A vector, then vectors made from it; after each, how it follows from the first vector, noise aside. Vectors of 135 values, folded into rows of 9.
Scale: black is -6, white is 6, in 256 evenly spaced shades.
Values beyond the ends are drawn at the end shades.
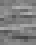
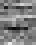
wrapped around, scaled up.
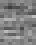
reversed.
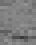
partly zeroed.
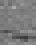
partly zeroed.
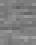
negated, shrunk.
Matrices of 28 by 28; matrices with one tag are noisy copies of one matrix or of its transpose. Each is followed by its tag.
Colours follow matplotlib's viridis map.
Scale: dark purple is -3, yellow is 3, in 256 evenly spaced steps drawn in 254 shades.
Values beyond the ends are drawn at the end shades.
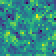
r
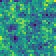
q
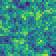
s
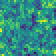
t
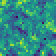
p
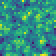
s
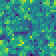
t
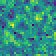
r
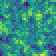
s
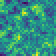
r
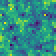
q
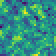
r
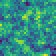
s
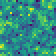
t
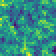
p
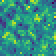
r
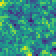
p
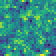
s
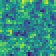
t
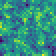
s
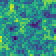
q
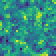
s
